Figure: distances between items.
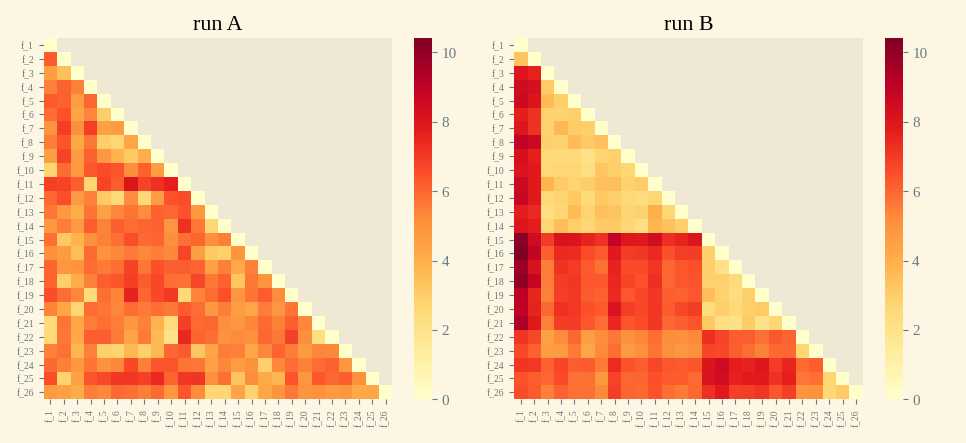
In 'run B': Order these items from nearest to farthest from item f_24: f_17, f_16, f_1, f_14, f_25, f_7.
f_25, f_7, f_14, f_1, f_17, f_16
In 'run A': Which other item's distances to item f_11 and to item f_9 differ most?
f_7
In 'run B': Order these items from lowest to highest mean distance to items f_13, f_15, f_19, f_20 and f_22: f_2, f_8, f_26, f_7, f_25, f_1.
f_7, f_26, f_8, f_25, f_2, f_1
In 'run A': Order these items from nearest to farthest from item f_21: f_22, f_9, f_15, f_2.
f_22, f_9, f_15, f_2
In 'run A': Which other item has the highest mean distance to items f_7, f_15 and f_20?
f_11
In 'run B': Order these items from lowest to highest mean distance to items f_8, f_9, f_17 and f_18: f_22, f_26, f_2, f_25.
f_22, f_26, f_25, f_2
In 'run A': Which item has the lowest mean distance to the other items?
f_3
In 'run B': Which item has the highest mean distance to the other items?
f_1
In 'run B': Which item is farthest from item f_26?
f_16
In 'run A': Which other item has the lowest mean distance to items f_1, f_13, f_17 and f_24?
f_26
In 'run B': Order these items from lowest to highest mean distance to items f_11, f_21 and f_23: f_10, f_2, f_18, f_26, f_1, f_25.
f_10, f_18, f_26, f_25, f_2, f_1
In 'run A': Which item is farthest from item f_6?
f_25
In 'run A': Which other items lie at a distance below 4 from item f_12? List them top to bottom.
f_5, f_6, f_8, f_23
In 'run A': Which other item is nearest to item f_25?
f_2
